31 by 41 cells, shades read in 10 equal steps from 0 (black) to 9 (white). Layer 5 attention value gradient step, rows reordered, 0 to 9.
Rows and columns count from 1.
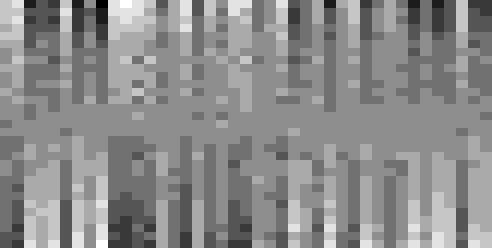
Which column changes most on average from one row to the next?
12
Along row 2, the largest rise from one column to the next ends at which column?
10
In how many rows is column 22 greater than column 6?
12
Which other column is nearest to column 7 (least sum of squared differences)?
37
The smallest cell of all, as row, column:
1, 9
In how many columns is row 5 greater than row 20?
15
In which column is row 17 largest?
25
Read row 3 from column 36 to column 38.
4 2 3
